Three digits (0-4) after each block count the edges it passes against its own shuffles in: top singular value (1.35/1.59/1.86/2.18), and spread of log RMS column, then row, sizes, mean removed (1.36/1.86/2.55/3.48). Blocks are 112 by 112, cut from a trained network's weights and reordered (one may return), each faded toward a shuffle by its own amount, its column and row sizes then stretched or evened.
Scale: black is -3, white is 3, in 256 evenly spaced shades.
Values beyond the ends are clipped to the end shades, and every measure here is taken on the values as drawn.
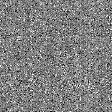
0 1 2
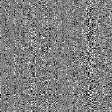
3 4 1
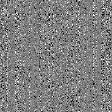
1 4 0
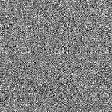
4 0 2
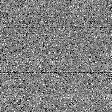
1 1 1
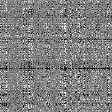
4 4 2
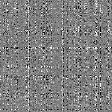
2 4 3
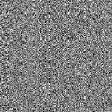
4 3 0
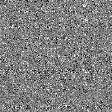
1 1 3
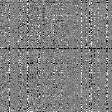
3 4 2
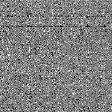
1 3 2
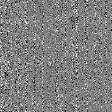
0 4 0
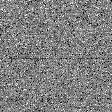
0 0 0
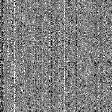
3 3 0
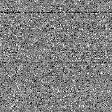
1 1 2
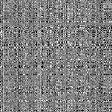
4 2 4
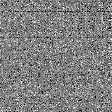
1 2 0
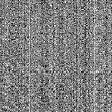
3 1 2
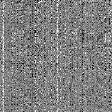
3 4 2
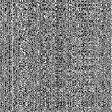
3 3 2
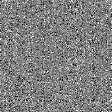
1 3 0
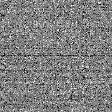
2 2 0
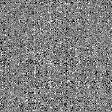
1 2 3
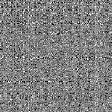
2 1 3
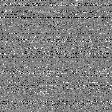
1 0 4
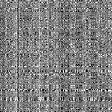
4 1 4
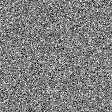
0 0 0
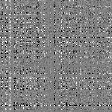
2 4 4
